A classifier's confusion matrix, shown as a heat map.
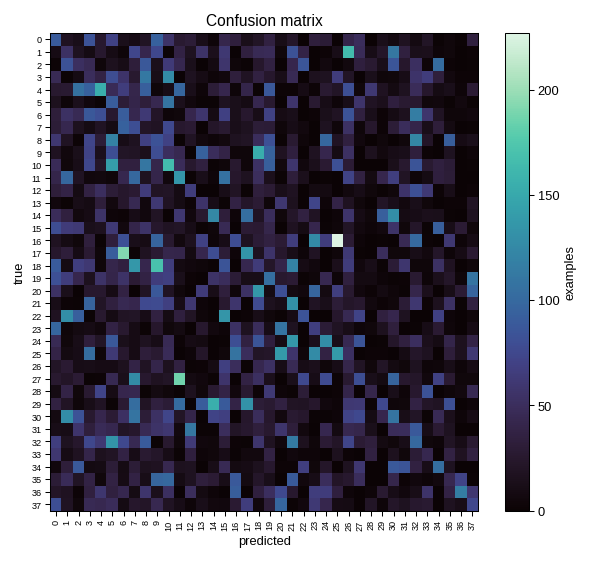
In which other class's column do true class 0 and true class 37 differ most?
20
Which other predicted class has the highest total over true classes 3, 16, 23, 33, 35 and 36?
25
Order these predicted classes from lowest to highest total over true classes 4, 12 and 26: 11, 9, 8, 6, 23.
23, 9, 6, 11, 8
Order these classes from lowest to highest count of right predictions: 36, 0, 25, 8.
8, 0, 36, 25
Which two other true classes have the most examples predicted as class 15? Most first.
22, 11
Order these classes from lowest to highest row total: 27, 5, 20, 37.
5, 37, 20, 27
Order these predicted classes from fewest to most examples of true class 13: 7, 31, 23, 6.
31, 6, 7, 23
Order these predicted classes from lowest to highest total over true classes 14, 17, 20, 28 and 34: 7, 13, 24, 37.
24, 7, 13, 37
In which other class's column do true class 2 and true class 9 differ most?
18
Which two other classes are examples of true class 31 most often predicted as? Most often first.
12, 32
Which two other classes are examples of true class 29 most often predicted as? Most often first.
14, 17
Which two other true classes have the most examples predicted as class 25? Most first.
16, 10
